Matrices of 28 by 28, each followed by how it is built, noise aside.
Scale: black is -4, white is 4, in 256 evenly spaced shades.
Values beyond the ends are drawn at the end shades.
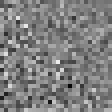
lower triangular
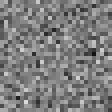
noise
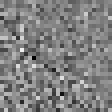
lower triangular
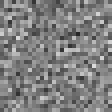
noise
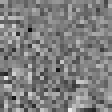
lower triangular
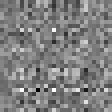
low rank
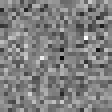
low rank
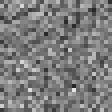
noise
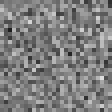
noise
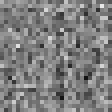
blocks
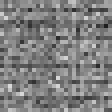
blocks
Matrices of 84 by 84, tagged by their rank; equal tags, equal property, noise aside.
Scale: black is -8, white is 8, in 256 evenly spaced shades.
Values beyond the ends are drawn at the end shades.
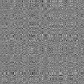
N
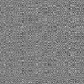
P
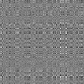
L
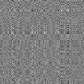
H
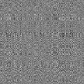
N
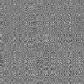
P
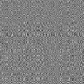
H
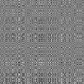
H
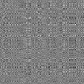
H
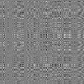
H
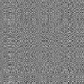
N
